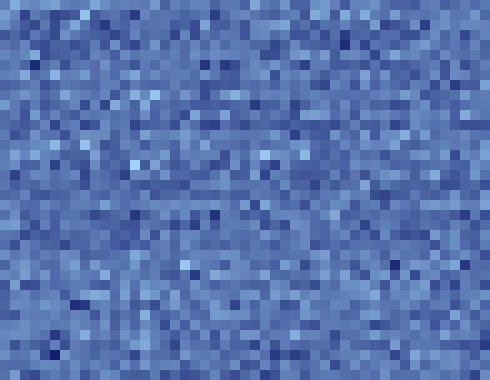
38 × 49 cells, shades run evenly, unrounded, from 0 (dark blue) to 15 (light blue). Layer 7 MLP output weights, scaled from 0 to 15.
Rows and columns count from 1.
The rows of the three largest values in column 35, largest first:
2, 28, 20
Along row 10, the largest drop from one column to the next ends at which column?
17
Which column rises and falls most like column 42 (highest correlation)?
45
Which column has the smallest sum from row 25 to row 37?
49
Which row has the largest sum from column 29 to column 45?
30
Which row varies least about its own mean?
25
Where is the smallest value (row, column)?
36, 6
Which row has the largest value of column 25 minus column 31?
21
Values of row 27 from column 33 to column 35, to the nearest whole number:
9 7 7
